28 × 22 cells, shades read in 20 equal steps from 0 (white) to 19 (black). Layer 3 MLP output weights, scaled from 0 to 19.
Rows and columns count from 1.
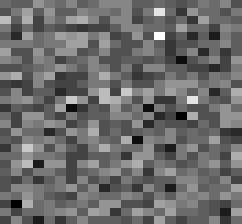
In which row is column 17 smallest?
4
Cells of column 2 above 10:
16
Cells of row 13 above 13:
4
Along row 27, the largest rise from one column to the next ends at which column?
11
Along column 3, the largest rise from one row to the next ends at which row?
22
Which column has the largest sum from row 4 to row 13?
20
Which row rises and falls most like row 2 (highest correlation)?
28
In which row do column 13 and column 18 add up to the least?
13
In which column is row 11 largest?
2
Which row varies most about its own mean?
5
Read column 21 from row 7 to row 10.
15 14 14 11
